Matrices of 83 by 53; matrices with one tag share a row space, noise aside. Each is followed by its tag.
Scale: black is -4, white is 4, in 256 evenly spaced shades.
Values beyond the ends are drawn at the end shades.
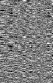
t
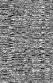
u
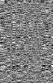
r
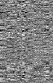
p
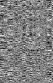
t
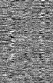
u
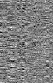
p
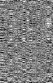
t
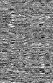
u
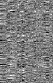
p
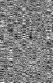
t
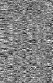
t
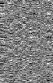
t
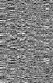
p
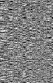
t
